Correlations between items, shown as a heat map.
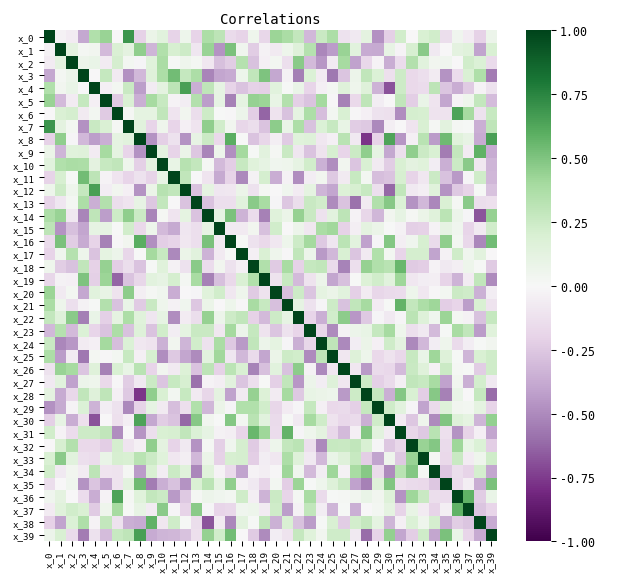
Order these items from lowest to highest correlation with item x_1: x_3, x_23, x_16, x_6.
x_3, x_6, x_23, x_16
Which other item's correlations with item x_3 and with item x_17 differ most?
x_11
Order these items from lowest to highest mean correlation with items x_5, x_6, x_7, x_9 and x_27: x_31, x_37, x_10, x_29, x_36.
x_29, x_31, x_37, x_10, x_36
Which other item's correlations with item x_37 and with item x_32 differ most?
x_13
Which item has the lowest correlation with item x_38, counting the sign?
x_14
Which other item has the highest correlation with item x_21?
x_31
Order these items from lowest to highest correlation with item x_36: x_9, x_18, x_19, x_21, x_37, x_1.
x_19, x_21, x_18, x_1, x_9, x_37
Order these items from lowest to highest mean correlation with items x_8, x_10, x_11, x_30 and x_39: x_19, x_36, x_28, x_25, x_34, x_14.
x_28, x_34, x_25, x_19, x_36, x_14
